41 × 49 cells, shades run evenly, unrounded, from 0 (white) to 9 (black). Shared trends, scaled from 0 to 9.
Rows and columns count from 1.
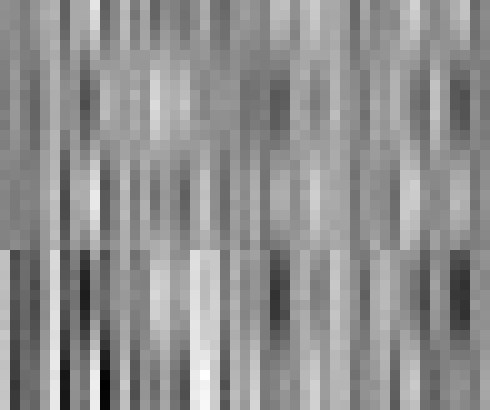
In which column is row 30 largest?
9
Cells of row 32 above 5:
12
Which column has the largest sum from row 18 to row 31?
7
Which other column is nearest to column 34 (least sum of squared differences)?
17
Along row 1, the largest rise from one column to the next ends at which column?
11
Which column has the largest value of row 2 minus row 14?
16
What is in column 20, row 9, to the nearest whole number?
4
